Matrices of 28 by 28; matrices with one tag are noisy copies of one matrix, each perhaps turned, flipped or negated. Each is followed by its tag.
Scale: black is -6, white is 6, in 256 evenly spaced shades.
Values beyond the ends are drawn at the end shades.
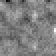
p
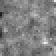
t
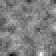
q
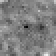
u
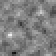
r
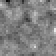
p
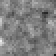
t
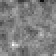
t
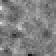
p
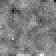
t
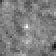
u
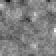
p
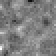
p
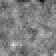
t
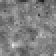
t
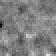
p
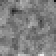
t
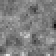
p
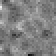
p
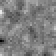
q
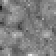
p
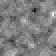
r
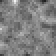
q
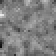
q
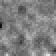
p
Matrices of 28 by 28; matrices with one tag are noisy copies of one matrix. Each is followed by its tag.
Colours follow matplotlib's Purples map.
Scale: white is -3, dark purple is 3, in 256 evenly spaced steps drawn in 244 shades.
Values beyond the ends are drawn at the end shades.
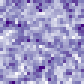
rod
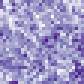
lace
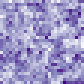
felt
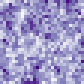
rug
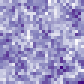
felt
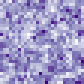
felt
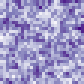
rod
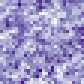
rod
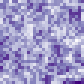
felt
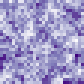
felt
